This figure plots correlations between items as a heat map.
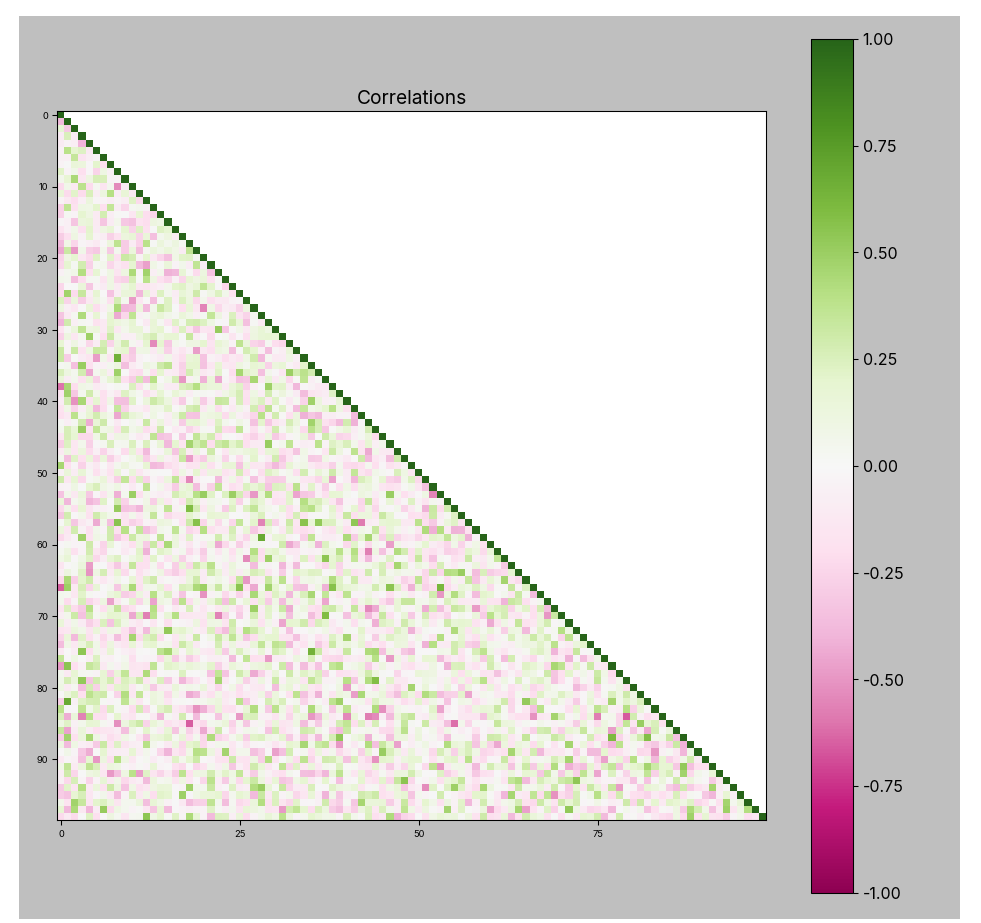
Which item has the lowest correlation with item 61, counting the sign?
43
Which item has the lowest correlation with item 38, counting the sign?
0
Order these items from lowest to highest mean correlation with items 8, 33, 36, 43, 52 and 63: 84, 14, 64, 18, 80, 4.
4, 84, 80, 14, 18, 64
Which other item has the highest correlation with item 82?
1
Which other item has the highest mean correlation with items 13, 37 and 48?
70
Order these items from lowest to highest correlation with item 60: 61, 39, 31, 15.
39, 61, 31, 15
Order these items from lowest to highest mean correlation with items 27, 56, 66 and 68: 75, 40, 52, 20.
20, 75, 52, 40
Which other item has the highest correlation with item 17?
95
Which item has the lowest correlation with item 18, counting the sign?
85
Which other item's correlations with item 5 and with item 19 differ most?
57
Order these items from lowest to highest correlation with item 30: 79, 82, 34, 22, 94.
34, 94, 82, 79, 22
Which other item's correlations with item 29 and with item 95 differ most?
62
